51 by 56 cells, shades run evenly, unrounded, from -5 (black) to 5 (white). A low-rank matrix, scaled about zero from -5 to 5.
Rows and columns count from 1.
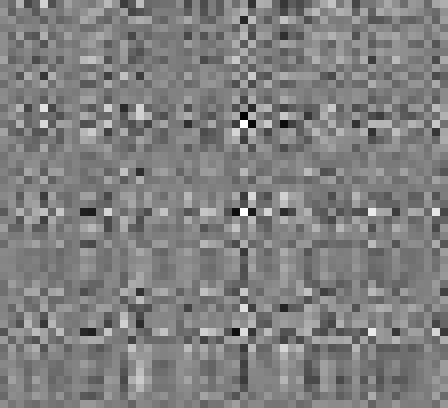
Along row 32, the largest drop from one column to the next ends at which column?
31
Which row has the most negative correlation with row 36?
2
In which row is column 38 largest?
44
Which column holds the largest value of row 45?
36
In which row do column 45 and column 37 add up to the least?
16
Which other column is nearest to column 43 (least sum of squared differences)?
46
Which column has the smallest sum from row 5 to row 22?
17
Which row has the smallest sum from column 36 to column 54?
48
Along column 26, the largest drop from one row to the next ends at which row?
43
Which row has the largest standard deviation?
27
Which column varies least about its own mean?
10
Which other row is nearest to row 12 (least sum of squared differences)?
30
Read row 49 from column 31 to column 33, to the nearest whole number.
-2 0 0
